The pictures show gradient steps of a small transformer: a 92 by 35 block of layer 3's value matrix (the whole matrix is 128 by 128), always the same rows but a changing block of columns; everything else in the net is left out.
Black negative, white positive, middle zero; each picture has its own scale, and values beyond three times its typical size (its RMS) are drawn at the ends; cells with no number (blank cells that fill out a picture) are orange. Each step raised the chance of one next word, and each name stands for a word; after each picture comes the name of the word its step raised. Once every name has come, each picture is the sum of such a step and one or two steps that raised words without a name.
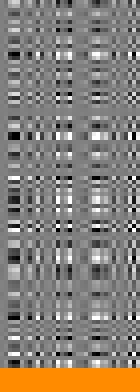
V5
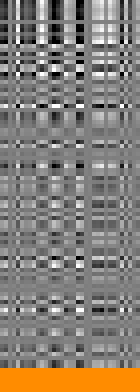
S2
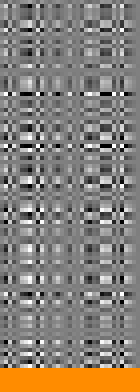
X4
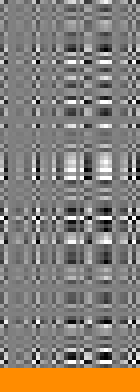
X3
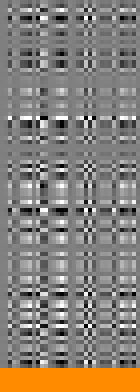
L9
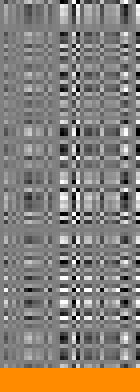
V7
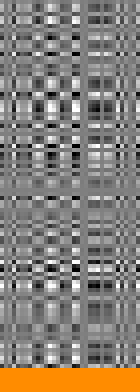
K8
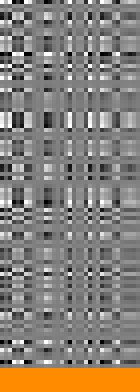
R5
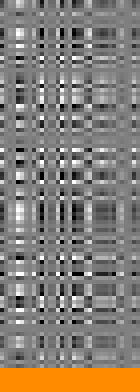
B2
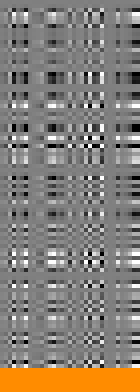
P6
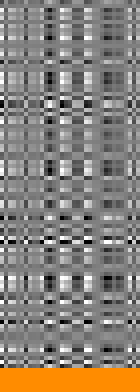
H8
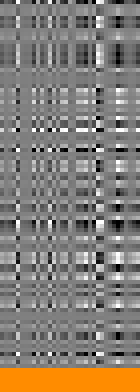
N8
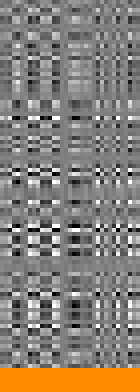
L9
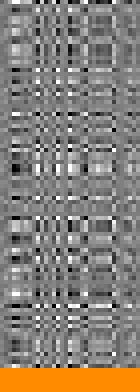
N8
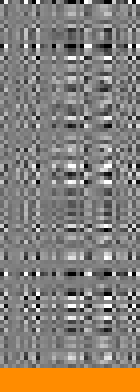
B2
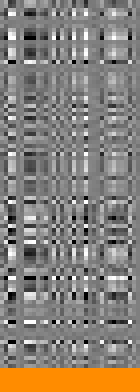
H8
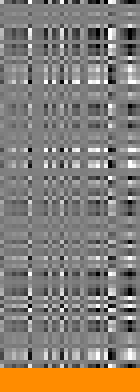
B2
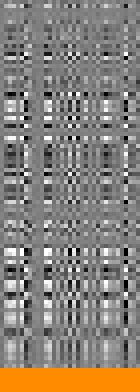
K8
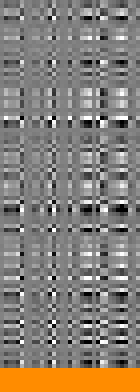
L9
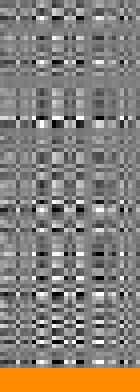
L9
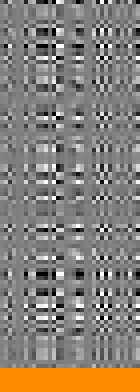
B2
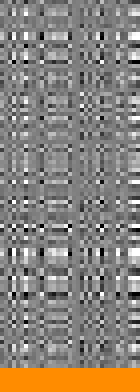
H8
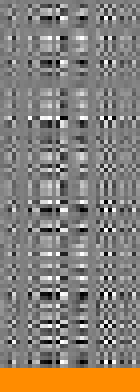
L9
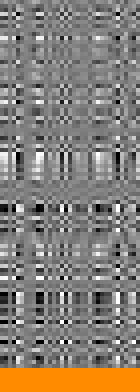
X3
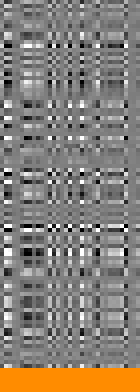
P6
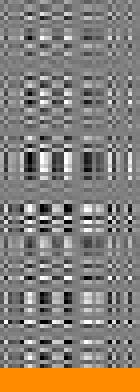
X3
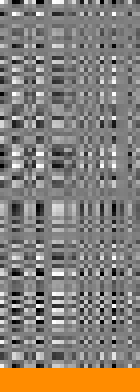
B2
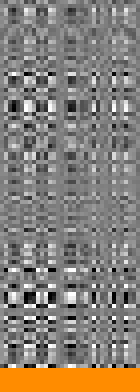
K8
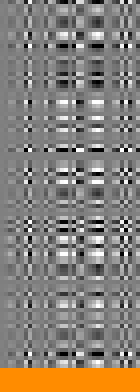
N8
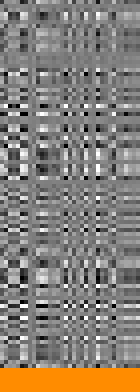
P6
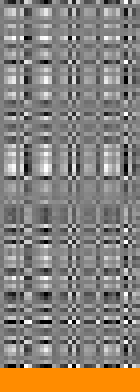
H8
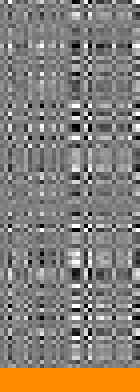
P6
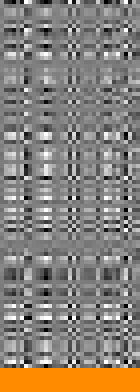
V5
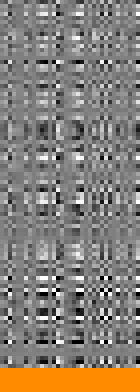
V7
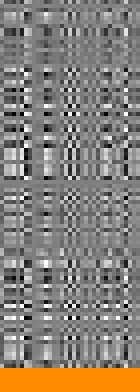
P6
